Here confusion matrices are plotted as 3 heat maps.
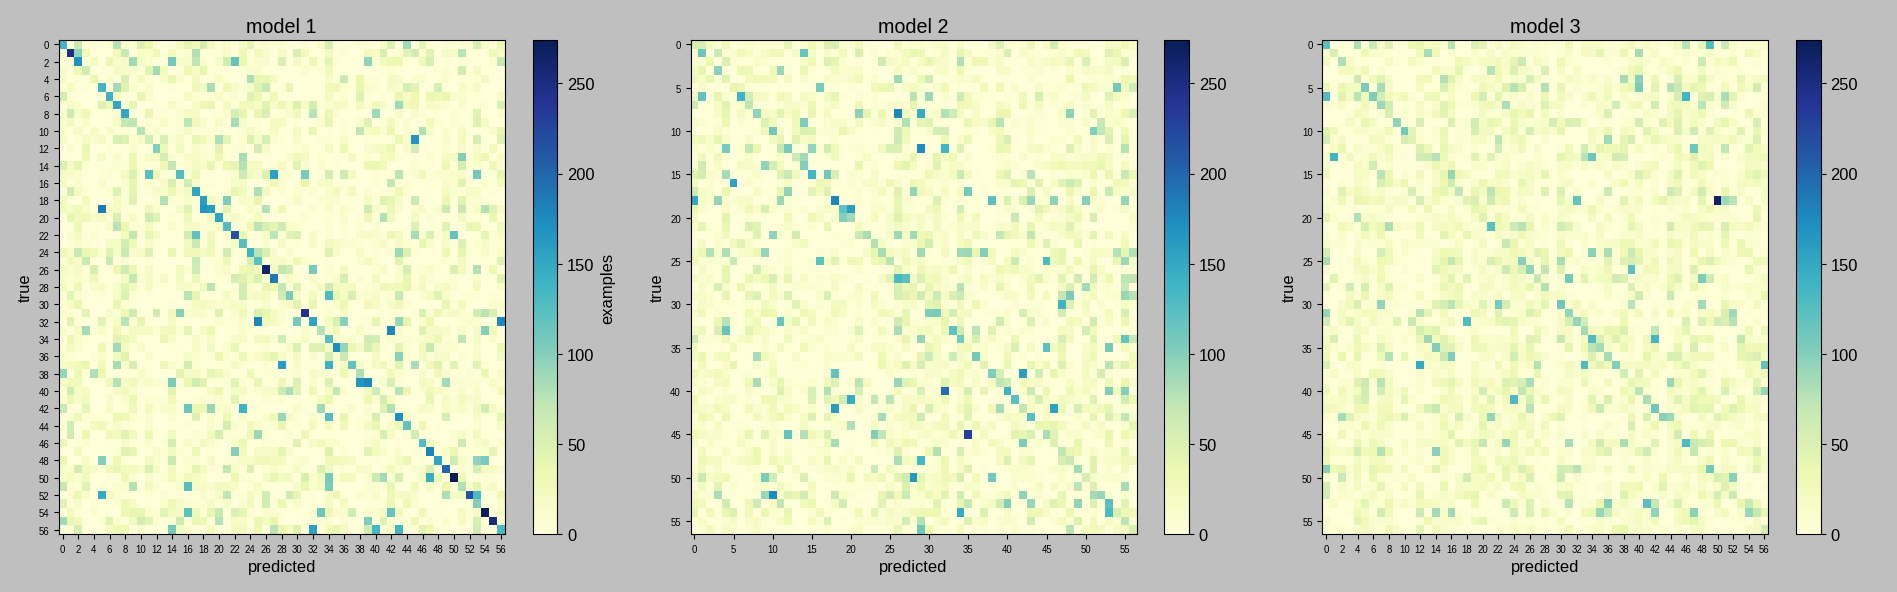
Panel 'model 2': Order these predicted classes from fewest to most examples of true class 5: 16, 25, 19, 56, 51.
19, 51, 25, 56, 16
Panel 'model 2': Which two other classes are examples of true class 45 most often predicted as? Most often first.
35, 12
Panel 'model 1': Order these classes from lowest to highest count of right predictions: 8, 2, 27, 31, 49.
8, 2, 27, 49, 31
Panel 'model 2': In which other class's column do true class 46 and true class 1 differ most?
14
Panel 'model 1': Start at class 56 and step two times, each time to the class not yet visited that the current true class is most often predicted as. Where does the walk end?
25
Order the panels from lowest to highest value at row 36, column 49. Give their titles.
model 2, model 1, model 3
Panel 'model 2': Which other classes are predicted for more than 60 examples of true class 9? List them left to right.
14, 27, 39, 52
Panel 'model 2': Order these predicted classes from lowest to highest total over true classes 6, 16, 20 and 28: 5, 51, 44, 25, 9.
9, 25, 51, 44, 5
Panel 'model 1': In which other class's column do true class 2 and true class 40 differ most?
22
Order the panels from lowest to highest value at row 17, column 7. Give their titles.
model 2, model 3, model 1
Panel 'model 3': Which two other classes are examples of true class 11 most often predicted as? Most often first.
36, 22
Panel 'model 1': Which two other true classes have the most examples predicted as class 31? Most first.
15, 50
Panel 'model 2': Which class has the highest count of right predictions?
18
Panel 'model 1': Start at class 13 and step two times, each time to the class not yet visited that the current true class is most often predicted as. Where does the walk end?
16
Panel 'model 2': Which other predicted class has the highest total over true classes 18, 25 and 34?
55
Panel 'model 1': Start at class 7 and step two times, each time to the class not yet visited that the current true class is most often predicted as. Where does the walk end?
34
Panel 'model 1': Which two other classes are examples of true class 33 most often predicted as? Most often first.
42, 54
